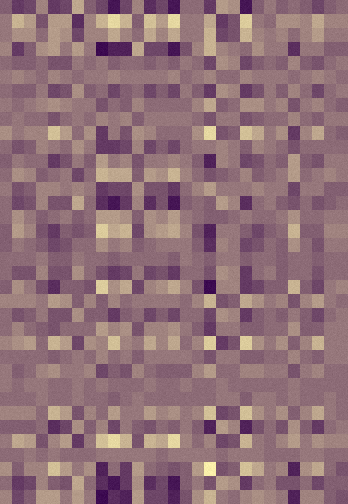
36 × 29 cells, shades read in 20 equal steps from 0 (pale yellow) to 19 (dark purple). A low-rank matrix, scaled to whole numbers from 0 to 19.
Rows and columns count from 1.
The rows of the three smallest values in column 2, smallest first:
2, 32, 17
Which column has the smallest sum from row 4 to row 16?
7
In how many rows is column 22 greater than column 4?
17
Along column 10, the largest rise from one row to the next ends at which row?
4
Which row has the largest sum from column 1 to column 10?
1
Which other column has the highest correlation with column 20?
19
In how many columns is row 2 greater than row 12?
5
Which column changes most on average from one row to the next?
18
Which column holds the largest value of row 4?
9
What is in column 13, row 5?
12
